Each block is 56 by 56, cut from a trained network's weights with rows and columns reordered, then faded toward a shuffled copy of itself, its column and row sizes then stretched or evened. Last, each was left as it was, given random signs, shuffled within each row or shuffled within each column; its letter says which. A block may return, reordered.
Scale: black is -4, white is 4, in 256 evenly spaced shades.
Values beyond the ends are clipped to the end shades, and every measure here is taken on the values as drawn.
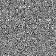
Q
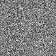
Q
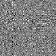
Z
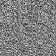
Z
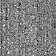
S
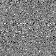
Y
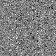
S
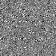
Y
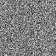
S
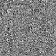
Z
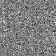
Q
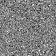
Y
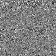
Y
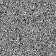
Y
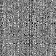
Z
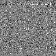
Q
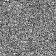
Y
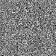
Q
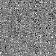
Q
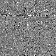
Q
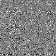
Q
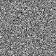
Q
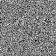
Y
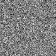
Q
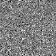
Q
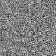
Z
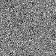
S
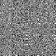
Z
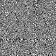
Q
